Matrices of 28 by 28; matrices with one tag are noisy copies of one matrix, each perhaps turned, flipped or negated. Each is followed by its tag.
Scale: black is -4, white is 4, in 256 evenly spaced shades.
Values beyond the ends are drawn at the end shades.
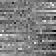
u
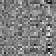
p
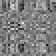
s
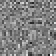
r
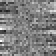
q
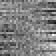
u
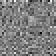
r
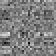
s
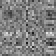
s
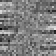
q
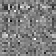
p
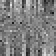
q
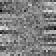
q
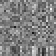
s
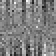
q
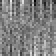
u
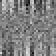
q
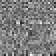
r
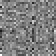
r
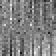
u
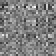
p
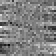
q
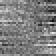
u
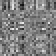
s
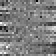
q
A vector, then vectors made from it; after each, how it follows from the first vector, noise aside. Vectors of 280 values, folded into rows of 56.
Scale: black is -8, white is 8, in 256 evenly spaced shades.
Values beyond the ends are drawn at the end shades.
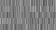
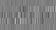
reversed, partly zeroed.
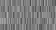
sign-scrambled.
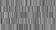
wrapped around, negated.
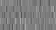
reversed, partly zeroed.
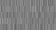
shrunk.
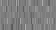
reversed, partly zeroed.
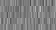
sign-scrambled.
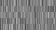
reversed, negated.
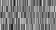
reversed, scaled up.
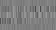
negated, partly zeroed.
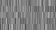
reversed, negated.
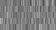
sign-scrambled.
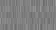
shrunk.
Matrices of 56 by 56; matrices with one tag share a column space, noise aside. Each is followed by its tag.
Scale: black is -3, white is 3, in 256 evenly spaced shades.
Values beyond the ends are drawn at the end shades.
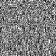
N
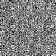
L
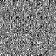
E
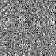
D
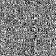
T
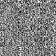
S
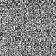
S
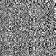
S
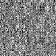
L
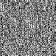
L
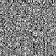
S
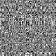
D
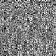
N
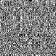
E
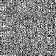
L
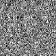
E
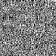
E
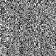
S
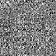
S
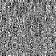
L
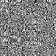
S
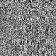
N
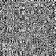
N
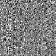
S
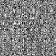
T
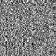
S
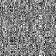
L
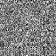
S
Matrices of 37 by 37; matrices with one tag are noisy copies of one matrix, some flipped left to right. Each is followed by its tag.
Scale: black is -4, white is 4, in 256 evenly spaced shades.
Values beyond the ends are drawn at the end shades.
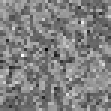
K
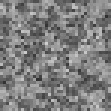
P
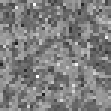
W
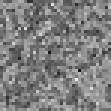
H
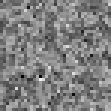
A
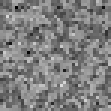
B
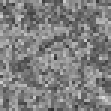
W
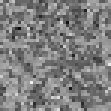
H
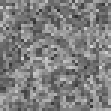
W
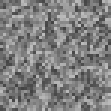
A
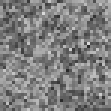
K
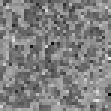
H
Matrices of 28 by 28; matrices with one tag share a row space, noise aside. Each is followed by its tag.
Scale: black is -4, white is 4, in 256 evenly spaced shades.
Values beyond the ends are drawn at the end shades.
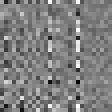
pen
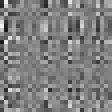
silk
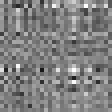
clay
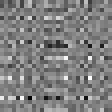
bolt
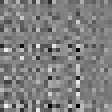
pen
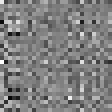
silk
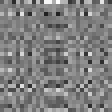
bolt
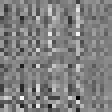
pen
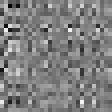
silk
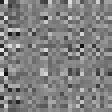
silk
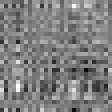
clay
